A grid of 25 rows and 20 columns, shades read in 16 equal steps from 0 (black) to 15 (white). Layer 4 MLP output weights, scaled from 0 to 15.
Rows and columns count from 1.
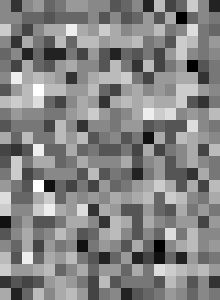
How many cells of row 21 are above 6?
14
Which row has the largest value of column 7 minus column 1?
19
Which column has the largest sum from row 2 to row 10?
9
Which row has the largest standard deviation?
22
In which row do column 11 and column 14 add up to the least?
1
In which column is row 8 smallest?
11
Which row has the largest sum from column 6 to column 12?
3
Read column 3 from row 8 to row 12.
11 11 8 7 11
